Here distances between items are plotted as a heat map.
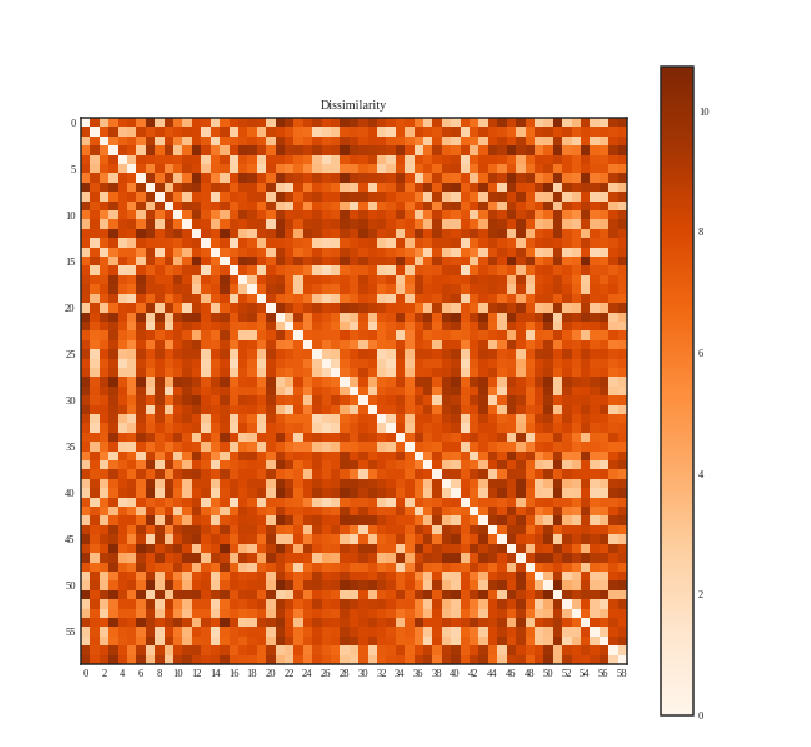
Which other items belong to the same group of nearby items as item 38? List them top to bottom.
24, 30, 44
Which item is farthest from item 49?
47
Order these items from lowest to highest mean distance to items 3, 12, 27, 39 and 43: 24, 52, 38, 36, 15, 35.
52, 36, 35, 15, 24, 38
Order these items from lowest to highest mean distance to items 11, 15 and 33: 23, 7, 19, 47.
19, 47, 23, 7
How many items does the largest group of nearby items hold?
16
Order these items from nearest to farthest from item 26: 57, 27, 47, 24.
27, 47, 24, 57
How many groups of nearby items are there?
6
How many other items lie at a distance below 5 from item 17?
7
